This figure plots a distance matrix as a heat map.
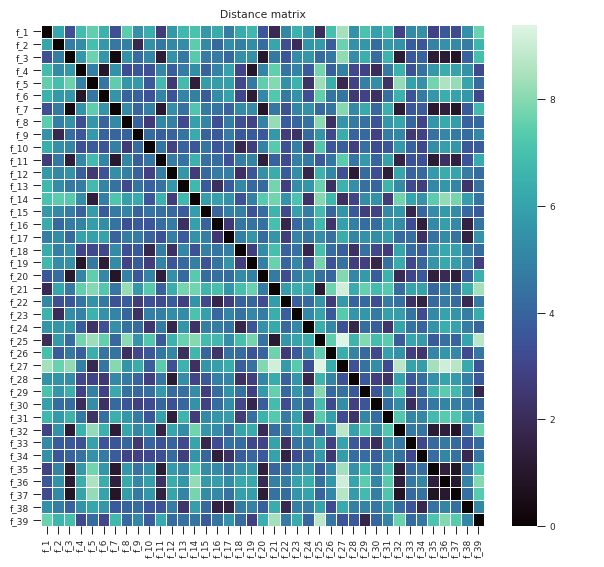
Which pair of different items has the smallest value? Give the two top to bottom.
f_3, f_7
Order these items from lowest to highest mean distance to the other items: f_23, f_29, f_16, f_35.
f_16, f_35, f_29, f_23
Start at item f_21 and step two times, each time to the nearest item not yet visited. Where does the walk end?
f_1
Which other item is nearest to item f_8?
f_26
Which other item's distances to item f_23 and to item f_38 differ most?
f_17
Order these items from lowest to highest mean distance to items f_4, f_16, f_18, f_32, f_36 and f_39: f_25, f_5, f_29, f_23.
f_29, f_23, f_5, f_25
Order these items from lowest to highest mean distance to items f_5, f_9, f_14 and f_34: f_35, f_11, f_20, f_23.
f_23, f_11, f_20, f_35
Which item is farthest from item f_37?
f_27
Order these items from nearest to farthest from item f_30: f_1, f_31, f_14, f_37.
f_31, f_37, f_14, f_1
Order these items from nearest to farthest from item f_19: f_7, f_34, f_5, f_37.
f_34, f_5, f_7, f_37
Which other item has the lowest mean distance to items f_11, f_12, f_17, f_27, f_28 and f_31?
f_24
